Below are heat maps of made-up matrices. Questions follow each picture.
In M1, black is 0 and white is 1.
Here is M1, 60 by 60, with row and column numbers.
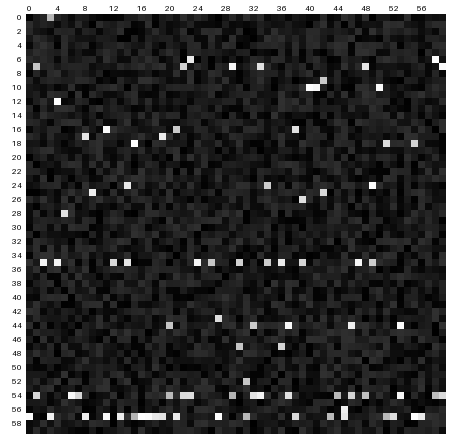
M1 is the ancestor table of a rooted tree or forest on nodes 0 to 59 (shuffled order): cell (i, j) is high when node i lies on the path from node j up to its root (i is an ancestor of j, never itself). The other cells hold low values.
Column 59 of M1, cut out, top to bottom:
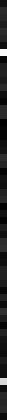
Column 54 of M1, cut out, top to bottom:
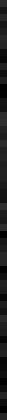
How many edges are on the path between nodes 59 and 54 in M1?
2
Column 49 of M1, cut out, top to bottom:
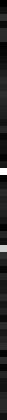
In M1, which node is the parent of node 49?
24
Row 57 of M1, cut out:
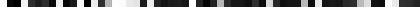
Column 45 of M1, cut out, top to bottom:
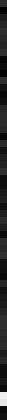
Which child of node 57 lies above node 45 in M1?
56
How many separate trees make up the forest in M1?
6
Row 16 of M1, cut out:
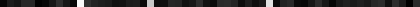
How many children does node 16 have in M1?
3
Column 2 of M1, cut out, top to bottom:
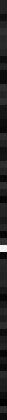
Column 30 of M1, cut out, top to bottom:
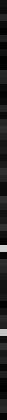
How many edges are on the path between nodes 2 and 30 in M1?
3
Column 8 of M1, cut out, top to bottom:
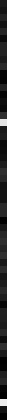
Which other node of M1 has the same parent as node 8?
19
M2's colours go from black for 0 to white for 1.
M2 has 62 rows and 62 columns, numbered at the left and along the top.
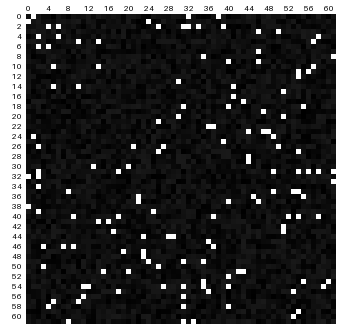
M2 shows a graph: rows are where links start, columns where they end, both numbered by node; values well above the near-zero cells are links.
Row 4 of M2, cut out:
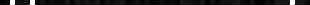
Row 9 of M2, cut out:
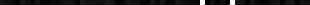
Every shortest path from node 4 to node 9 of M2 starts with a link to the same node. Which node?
node 58
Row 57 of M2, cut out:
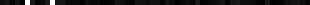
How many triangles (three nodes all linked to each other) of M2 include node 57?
1
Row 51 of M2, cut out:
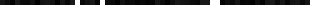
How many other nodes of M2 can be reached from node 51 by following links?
7
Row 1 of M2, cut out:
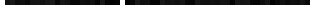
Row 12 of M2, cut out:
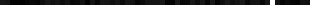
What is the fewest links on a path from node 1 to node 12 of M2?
5
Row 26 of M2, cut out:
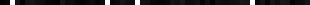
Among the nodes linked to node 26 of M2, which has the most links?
node 2
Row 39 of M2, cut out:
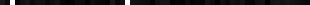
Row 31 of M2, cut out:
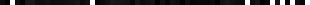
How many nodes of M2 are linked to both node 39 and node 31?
1
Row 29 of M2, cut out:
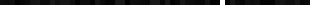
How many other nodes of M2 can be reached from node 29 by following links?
6
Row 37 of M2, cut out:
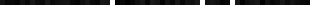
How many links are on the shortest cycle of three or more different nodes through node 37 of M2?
4
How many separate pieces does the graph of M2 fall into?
4
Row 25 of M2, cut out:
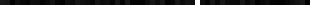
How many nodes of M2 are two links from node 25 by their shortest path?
1
